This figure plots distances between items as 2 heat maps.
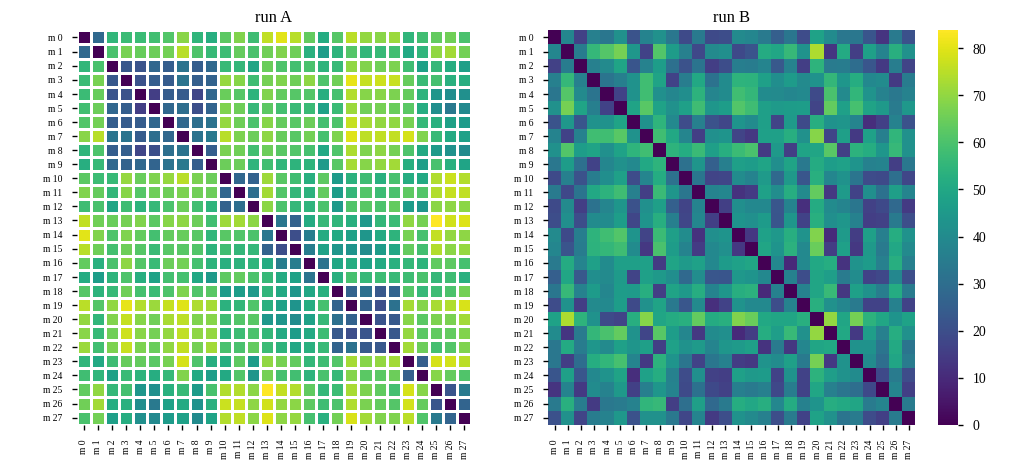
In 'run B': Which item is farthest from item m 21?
m 20
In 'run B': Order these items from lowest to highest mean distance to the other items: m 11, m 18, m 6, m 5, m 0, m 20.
m 0, m 6, m 11, m 18, m 5, m 20
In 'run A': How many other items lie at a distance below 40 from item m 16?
3
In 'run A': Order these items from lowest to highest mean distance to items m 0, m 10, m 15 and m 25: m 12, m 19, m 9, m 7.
m 12, m 9, m 19, m 7
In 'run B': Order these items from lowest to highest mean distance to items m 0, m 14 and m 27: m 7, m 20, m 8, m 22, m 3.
m 7, m 22, m 3, m 8, m 20
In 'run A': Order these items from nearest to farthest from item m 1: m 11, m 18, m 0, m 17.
m 0, m 17, m 18, m 11
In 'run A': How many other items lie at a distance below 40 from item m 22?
4
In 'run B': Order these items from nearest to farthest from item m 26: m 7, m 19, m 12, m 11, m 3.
m 3, m 12, m 19, m 11, m 7
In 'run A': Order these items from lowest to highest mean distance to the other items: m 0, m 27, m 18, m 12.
m 18, m 12, m 27, m 0
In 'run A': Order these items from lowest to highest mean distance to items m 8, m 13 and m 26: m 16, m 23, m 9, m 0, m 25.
m 9, m 25, m 16, m 0, m 23
